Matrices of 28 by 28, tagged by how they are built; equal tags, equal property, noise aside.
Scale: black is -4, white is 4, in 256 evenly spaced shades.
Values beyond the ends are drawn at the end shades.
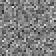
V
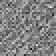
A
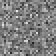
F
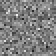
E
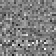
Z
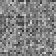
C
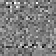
Z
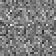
V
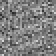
F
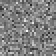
E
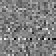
Z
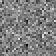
F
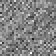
A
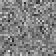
E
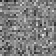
C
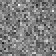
E
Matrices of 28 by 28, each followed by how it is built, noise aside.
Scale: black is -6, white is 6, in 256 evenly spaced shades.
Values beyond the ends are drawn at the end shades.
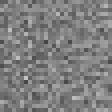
blocks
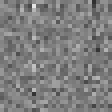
low rank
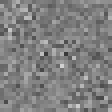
block diagonal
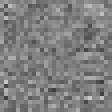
low rank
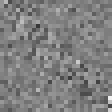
banded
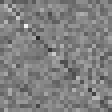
diagonal
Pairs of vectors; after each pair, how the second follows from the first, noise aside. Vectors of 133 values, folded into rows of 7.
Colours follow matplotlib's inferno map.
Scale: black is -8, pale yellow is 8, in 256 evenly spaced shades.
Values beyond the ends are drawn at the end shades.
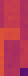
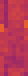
wrapped around, negated, shrunk.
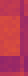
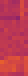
negated, partly zeroed.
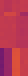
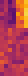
reversed, negated, scaled up.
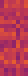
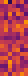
wrapped around, negated, scaled up.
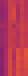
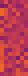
sign-scrambled.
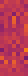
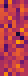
wrapped around, negated, scaled up.
